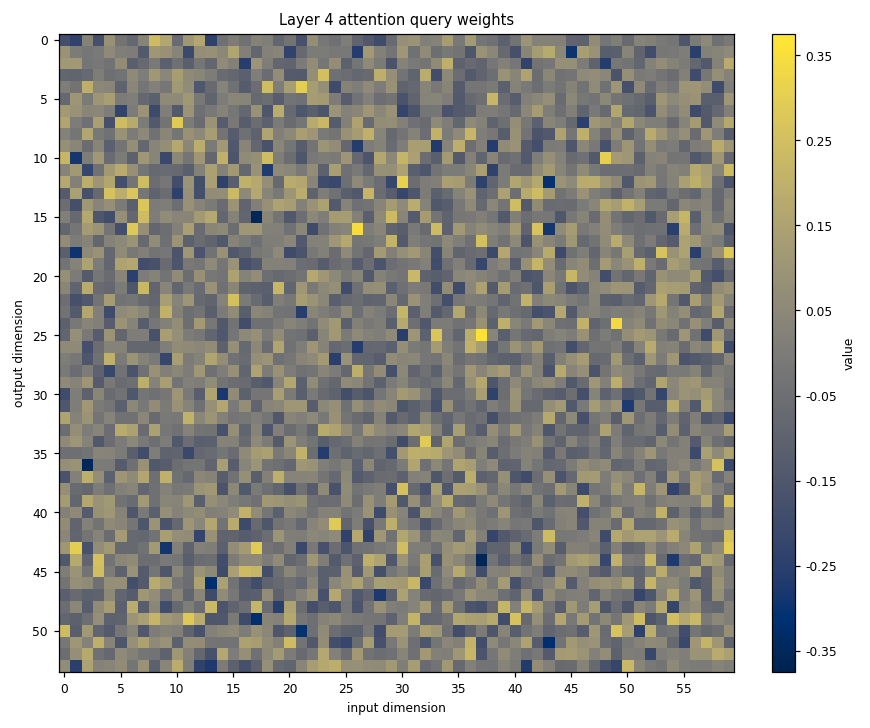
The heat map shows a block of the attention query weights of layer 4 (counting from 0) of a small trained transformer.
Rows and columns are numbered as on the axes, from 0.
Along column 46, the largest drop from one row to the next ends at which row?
40
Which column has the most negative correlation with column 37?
3
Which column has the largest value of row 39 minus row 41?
46
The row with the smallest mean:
30
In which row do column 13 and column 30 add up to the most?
12
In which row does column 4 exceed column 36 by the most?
48
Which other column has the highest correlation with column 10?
23
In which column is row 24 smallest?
16
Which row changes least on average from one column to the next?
5
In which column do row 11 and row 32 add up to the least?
38
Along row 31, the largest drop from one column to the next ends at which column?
50
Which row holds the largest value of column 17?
43
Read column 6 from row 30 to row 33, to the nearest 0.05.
-0.15 0.05 -0.05 0.15
